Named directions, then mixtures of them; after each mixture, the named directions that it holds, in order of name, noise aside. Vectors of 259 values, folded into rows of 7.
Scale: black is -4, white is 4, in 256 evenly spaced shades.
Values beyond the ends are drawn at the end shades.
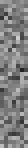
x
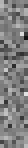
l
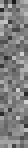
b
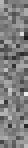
l.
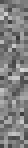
x.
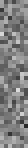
b, x.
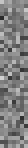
l, x.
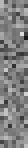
l.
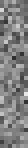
b, l, x.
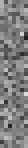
l.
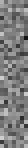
l, x.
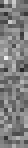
b, l, x.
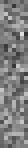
l, x.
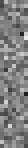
l.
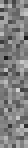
b, l.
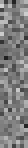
b, l.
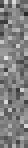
b, l.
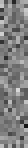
b, l, x.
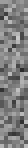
x.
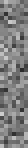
b, x.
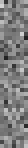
b, l.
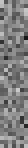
b, l, x.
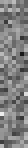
b, l, x.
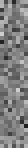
b, l, x.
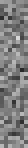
x.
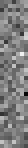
b, l.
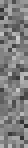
b, x.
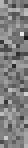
l.
